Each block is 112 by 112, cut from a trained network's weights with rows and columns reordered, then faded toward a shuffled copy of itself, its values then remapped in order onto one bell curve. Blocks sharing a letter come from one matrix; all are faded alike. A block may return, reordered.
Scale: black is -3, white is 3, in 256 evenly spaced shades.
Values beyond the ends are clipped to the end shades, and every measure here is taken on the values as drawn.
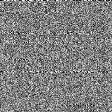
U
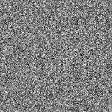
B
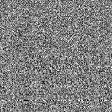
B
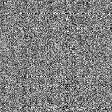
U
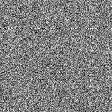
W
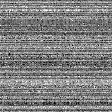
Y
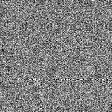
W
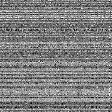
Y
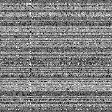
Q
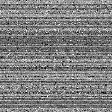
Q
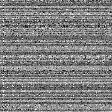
Q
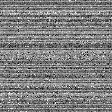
Q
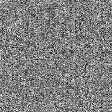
U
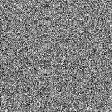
W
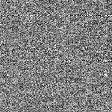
B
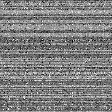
Q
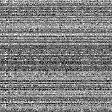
Y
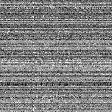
Y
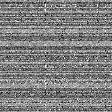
Q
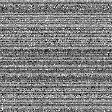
Q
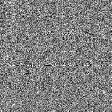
B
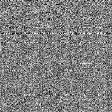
U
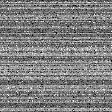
Q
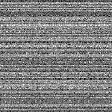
Y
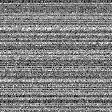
Y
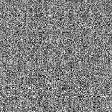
U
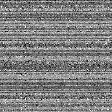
Q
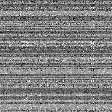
Q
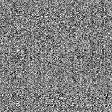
U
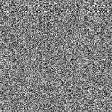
B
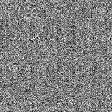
W
